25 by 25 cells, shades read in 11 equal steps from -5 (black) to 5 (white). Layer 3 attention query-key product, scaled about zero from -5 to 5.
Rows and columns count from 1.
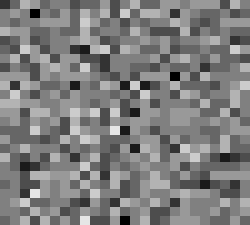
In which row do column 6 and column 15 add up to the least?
10
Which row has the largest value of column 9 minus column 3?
19
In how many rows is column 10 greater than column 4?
13
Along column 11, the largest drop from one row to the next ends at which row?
7
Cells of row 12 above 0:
10
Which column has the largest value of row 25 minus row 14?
9
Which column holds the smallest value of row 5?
24
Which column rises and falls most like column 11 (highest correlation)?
3
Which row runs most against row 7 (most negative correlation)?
6
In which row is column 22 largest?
5
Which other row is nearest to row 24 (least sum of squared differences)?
14
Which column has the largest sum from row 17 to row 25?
15
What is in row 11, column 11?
0
